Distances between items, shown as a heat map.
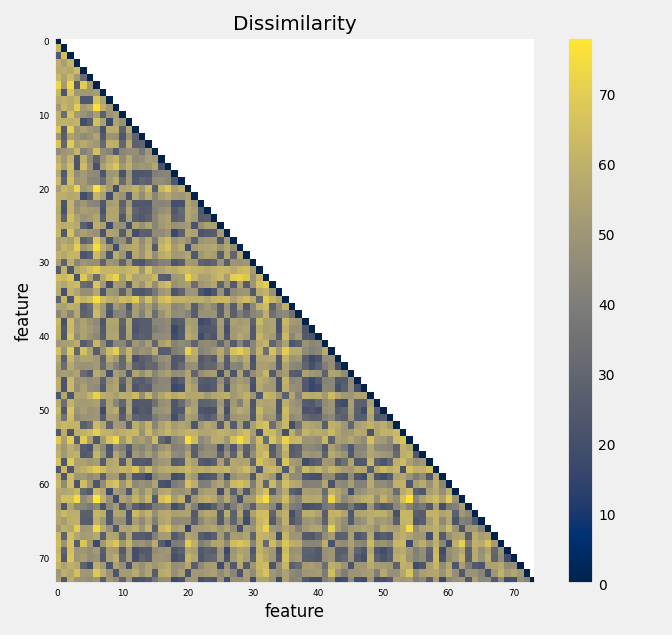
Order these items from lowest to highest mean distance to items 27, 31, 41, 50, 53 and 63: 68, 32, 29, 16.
29, 16, 68, 32
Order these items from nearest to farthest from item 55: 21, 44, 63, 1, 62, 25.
25, 21, 63, 44, 62, 1
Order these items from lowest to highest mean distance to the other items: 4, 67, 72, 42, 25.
67, 25, 4, 72, 42
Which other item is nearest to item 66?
20
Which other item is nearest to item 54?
68
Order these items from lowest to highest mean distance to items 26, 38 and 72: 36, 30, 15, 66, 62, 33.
30, 15, 66, 62, 36, 33
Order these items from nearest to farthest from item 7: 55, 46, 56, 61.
46, 55, 56, 61
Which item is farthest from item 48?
6
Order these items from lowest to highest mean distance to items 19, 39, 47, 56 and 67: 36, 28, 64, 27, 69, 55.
69, 55, 36, 27, 64, 28
